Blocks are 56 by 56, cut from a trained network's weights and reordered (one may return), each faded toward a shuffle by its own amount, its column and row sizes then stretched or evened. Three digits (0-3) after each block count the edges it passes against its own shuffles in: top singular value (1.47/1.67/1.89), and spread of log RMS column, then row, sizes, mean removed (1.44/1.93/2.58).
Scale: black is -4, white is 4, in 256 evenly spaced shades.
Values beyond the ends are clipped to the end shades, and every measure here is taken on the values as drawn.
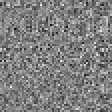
2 0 1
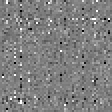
0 2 1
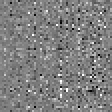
1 3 1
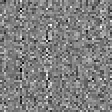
3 2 0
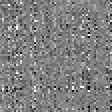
0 3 1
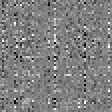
1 3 2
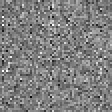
2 2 0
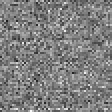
2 1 0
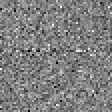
1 0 0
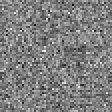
2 0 0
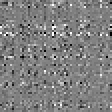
0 3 3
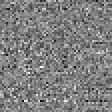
2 1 1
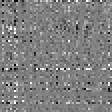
2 3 3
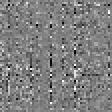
0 3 2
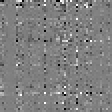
1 3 2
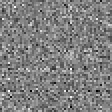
1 1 1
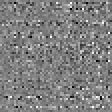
0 1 3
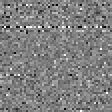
3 0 2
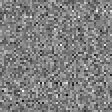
3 0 1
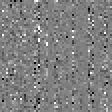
0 3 0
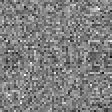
1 0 0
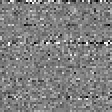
0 0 3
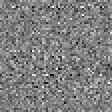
0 1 2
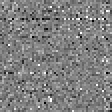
2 1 1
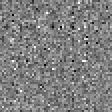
1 1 0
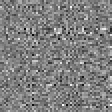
3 1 2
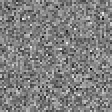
2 0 0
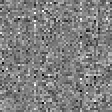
0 2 1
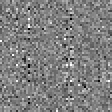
2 2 0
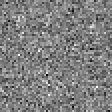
1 1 0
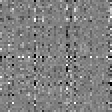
3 3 2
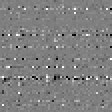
1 1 3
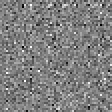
2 2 0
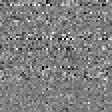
0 1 3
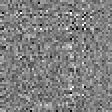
3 2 1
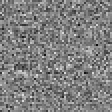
2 0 0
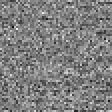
2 0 0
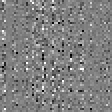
2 3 1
